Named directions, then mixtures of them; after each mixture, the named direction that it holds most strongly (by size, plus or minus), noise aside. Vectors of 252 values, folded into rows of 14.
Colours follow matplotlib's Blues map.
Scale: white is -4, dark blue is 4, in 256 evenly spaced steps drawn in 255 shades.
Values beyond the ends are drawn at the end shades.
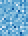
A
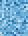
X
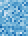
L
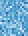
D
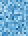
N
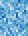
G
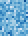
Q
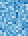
G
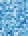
Q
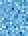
A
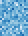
A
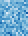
D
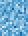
A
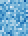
Q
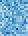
X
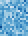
L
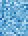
X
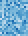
X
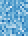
D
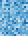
X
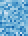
L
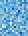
A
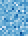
A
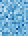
N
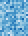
Q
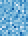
A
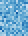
D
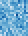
G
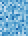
N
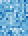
Q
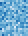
Q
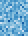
D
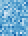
L
